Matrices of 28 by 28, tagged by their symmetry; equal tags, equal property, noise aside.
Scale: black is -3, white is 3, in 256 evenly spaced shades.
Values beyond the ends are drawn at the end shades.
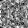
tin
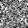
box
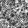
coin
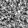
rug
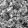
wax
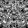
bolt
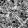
wax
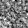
coin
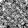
wax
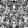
bolt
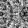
tin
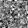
coin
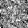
box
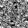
box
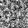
rug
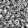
rug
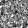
coin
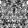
bolt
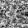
tin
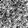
wax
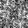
box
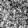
rug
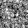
rug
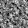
box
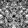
bolt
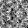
tin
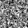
rug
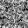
box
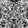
bolt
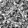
wax
